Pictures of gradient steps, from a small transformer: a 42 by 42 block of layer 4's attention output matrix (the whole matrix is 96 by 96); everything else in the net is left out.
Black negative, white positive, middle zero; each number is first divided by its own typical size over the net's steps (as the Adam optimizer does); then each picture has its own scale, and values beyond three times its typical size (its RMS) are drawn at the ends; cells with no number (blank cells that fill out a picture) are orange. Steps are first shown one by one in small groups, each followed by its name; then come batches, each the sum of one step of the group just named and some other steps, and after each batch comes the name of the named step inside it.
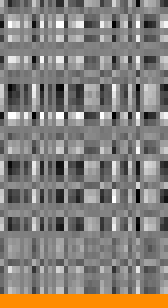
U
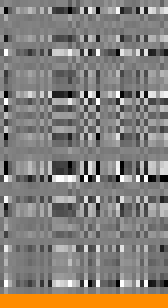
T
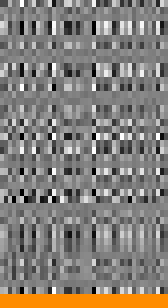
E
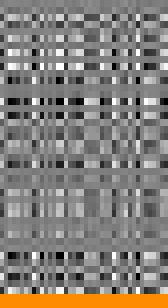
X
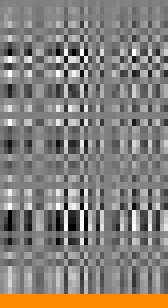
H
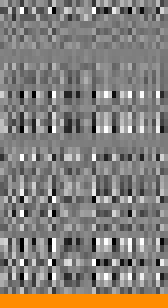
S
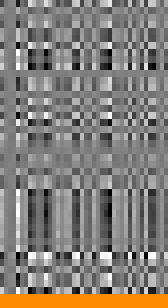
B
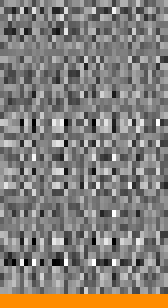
S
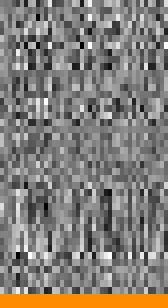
B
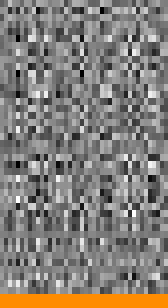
H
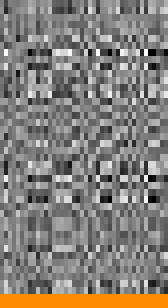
T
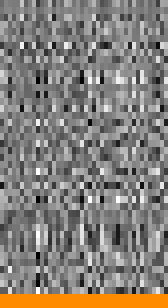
H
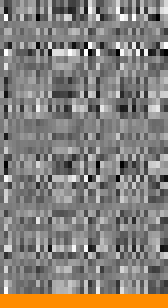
T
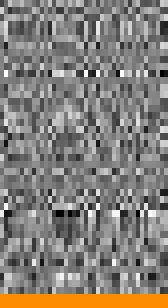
E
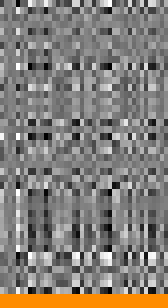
B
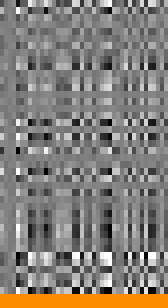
B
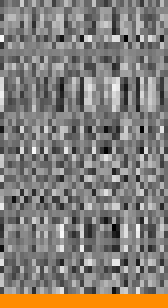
E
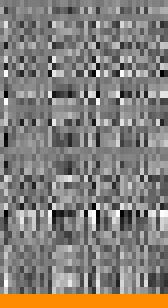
T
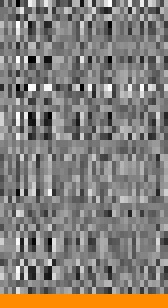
S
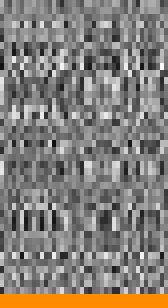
U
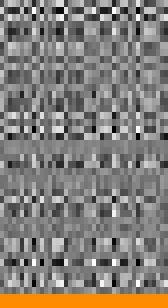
S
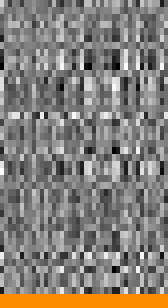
U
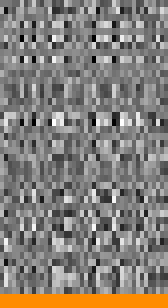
U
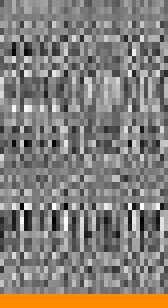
H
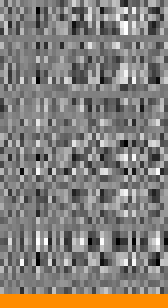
E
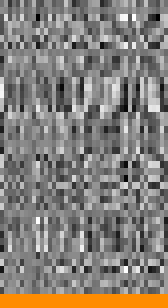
U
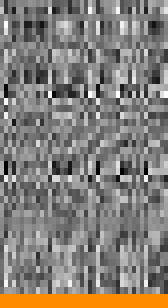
T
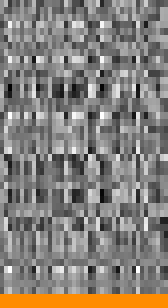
U
